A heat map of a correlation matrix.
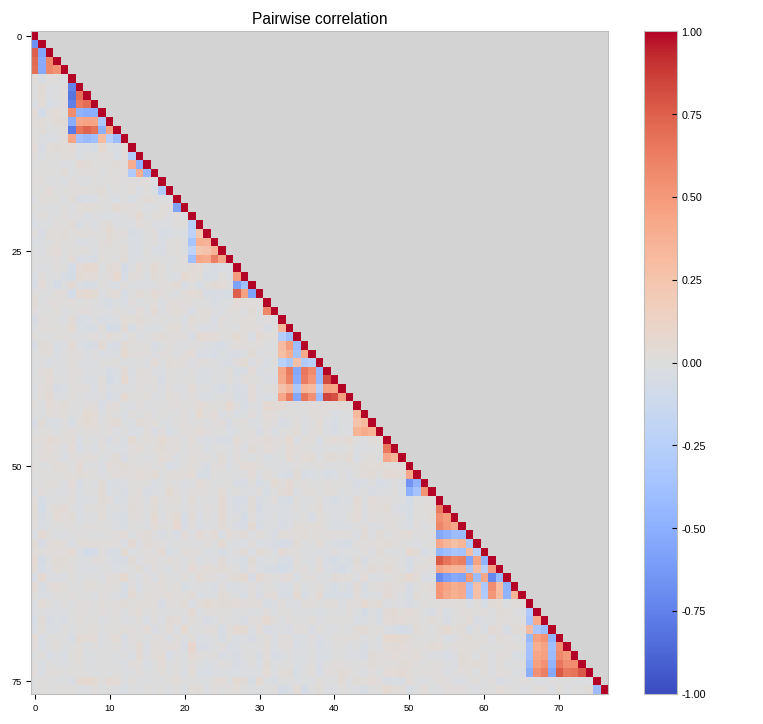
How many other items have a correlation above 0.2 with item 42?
7
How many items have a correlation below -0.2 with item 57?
3
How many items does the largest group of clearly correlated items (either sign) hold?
12
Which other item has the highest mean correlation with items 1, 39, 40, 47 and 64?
42
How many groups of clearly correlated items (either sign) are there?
15
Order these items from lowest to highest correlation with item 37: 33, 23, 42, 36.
23, 33, 36, 42
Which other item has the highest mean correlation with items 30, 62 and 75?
27
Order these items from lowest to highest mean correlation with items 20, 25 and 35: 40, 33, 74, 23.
40, 33, 74, 23
